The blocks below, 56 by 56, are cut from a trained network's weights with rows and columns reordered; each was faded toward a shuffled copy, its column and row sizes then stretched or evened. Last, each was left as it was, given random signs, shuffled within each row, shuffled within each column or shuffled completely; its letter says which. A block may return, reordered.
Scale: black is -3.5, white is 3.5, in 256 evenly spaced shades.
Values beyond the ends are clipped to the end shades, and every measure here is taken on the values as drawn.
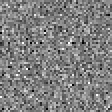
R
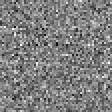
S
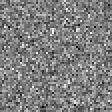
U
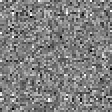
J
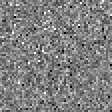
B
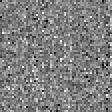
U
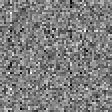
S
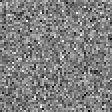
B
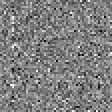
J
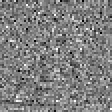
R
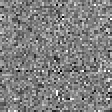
S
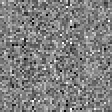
U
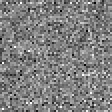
R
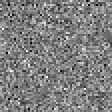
R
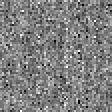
U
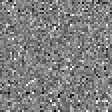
J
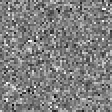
U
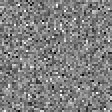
B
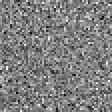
B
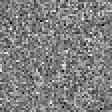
U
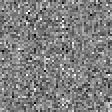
U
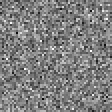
B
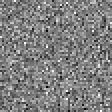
U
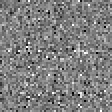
S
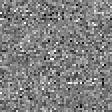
S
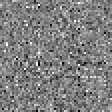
J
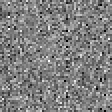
U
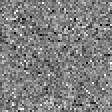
R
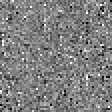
U
